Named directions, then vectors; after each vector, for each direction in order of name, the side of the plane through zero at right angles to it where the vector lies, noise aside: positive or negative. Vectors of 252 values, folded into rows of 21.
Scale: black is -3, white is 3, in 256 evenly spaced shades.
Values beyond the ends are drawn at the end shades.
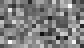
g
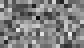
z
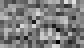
negative, positive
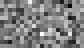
negative, positive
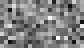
negative, negative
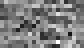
positive, negative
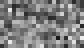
positive, positive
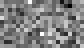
negative, positive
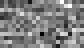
positive, negative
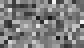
positive, positive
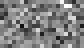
positive, negative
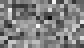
positive, positive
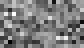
negative, negative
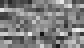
positive, negative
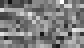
positive, negative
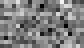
positive, negative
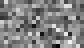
positive, negative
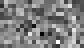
positive, negative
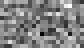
positive, negative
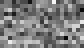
positive, positive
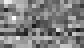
positive, negative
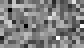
negative, negative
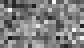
positive, positive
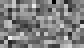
negative, negative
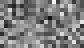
positive, positive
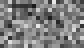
positive, positive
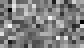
negative, negative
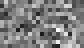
positive, negative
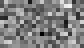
positive, negative
